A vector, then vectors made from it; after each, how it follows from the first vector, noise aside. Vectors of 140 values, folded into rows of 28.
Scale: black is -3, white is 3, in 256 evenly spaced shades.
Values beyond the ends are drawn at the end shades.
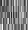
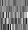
wrapped around, partly zeroed.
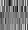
wrapped around, negated, partly zeroed.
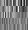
wrapped around, partly zeroed.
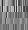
wrapped around, negated, partly zeroed.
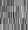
shrunk.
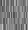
shrunk.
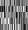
wrapped around, negated.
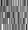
partly zeroed.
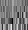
wrapped around, negated, partly zeroed.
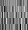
wrapped around, negated, partly zeroed.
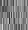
shrunk.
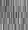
shrunk.
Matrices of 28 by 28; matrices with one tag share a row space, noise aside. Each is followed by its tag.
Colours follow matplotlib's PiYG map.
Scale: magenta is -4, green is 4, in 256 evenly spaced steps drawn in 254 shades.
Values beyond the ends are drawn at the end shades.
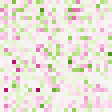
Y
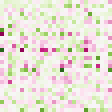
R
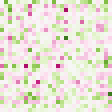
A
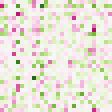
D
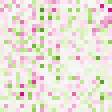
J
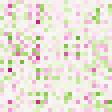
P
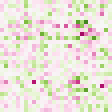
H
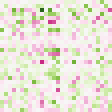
J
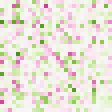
D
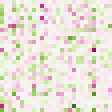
D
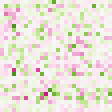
Y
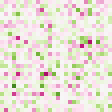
Y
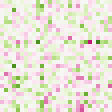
Y
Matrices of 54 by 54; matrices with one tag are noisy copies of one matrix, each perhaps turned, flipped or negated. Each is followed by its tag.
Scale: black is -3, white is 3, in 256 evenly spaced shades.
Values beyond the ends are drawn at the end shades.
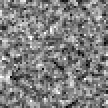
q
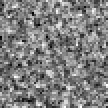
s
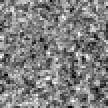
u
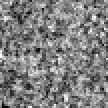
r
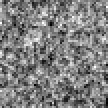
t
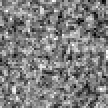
r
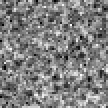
u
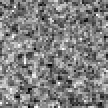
u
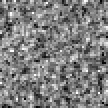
s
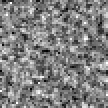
s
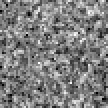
u
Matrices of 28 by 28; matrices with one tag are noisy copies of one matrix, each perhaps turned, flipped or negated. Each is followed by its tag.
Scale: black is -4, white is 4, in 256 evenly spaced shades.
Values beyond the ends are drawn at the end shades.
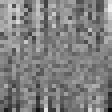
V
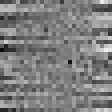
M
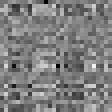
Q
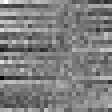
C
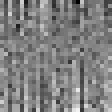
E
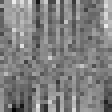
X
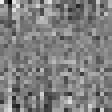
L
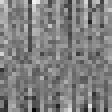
E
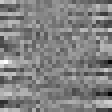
M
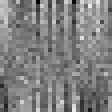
X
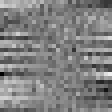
X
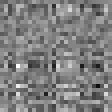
Q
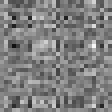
Q
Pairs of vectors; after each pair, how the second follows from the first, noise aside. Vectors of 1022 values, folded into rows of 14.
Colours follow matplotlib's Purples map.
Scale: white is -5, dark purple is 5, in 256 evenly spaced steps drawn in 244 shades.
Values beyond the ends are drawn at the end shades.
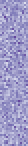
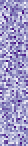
scaled up.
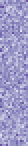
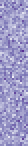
wrapped around.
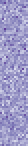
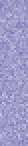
wrapped around, shrunk.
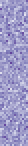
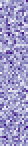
scaled up.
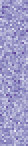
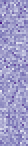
wrapped around, negated.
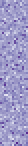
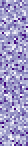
scaled up.
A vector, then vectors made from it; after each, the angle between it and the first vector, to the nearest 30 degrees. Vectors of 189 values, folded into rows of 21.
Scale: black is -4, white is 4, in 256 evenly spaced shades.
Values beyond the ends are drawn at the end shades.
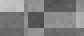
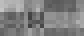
30 degrees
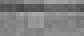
120 degrees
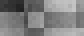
150 degrees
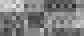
30 degrees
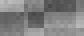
30 degrees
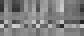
120 degrees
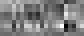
60 degrees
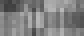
150 degrees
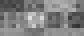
150 degrees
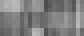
30 degrees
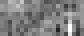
60 degrees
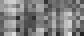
60 degrees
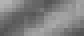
60 degrees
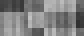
150 degrees
